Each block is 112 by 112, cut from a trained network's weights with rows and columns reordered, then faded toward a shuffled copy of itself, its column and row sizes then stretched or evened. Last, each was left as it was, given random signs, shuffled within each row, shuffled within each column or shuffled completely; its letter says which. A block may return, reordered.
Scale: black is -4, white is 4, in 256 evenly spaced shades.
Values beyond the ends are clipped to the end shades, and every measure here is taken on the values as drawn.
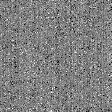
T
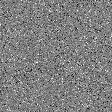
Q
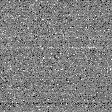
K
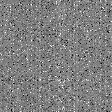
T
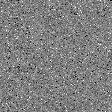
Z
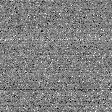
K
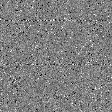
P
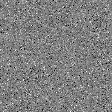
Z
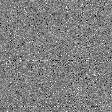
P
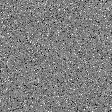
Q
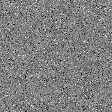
Q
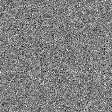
P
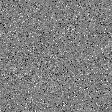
K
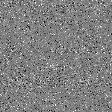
K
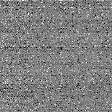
T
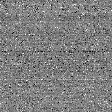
T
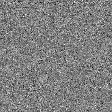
K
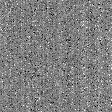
Z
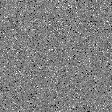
P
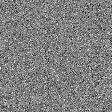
Z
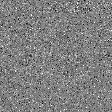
P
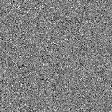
T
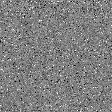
K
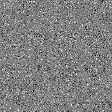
P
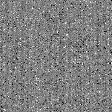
T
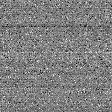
T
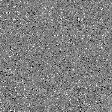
P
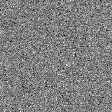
T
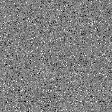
P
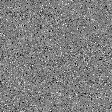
K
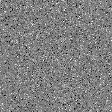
Z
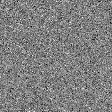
K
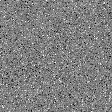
Q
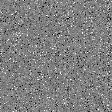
P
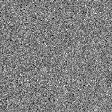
T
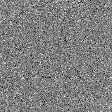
K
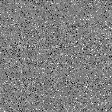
P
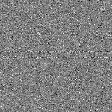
T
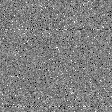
K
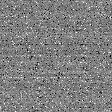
K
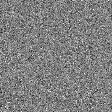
Z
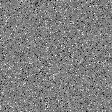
Q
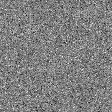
Q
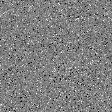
Z
